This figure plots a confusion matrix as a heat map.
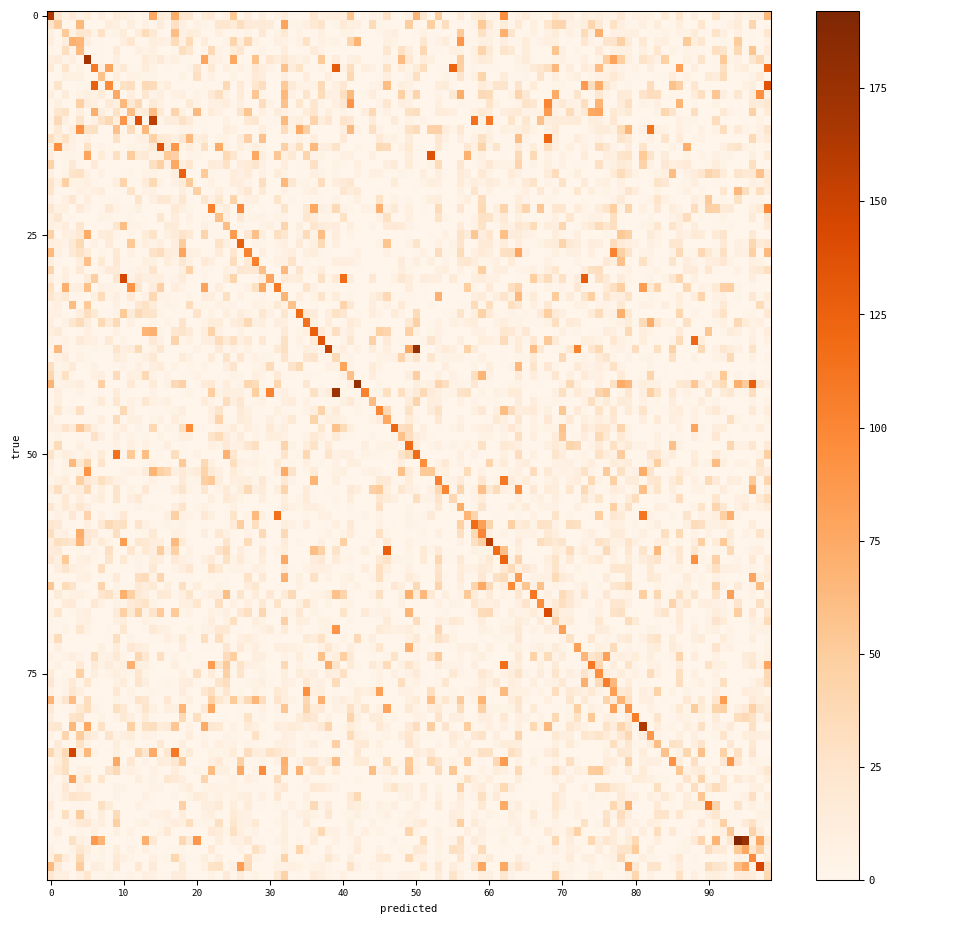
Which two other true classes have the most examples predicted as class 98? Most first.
8, 6
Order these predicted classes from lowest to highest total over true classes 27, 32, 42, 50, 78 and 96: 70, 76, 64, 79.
70, 76, 79, 64
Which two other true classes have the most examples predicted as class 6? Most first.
8, 94
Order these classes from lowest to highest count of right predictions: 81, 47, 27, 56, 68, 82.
56, 82, 27, 47, 68, 81
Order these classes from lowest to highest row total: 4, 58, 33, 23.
23, 33, 4, 58
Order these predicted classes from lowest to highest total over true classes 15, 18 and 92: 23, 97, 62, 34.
62, 34, 97, 23
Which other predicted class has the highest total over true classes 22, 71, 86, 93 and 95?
26
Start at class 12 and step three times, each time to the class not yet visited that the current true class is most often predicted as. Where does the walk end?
49
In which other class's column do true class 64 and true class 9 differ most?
97
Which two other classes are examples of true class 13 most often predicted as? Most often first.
82, 4
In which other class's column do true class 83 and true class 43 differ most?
39
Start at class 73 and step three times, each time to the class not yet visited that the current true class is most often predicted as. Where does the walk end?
35
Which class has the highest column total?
32
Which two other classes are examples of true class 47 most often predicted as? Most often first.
19, 88
